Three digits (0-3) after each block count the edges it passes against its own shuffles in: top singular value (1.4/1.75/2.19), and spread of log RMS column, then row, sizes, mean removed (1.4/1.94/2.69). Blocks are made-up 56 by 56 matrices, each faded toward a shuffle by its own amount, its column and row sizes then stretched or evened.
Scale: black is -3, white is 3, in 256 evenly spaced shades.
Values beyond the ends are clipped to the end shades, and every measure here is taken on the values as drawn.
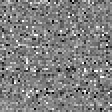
0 0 2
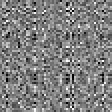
3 3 1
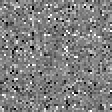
0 2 1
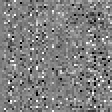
0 3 0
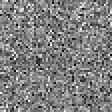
1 0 0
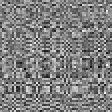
3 1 2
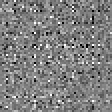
1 2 2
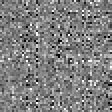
2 2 1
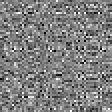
3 0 2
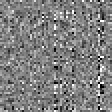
3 3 1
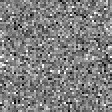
0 0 0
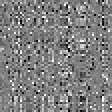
3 2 0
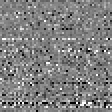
2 0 3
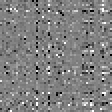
3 2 2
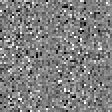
0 2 0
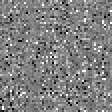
1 1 0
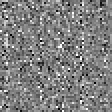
1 2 0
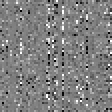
2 3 0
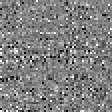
2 1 2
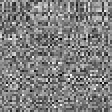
3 1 2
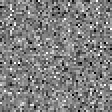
0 1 0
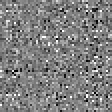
1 2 2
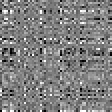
3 3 3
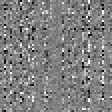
1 3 1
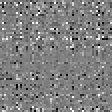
1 2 3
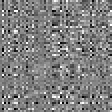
3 3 3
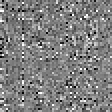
2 2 2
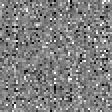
0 2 0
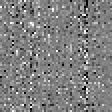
1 3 1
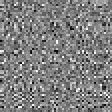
3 2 1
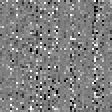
1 3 1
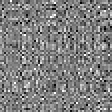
3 1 0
